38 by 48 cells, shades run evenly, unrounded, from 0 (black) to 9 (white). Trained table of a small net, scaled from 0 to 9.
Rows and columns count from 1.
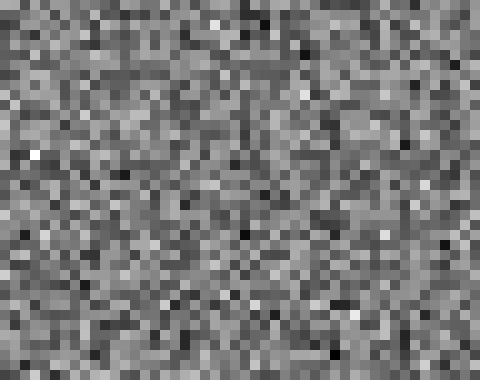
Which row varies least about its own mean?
11
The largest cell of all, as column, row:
4, 16
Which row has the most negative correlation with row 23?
2
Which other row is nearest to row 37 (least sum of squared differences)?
12
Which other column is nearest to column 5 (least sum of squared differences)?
44
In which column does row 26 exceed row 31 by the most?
18
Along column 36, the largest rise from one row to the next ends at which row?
32
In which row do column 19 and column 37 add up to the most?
17
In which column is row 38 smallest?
6
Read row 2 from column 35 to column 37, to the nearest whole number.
5 5 3
